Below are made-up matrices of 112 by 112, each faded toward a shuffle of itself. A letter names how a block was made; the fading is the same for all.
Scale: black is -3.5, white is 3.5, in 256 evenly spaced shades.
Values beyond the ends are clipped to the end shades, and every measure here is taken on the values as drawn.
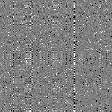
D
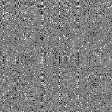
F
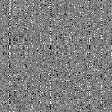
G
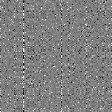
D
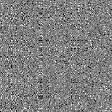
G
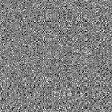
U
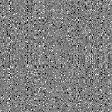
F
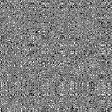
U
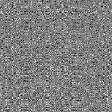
U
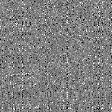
G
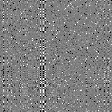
D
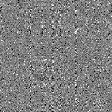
G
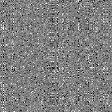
F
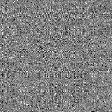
U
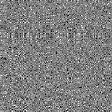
U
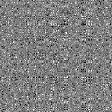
U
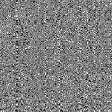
G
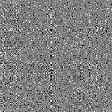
F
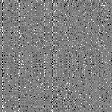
D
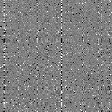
D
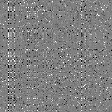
D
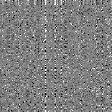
F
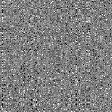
G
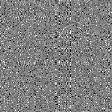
F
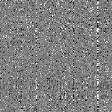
F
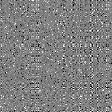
D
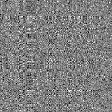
U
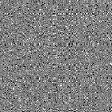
U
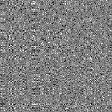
U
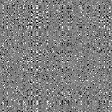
D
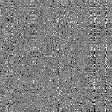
F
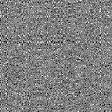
U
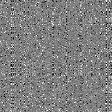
F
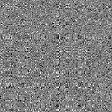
U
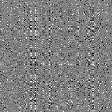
D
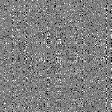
F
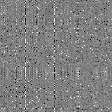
D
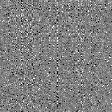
G
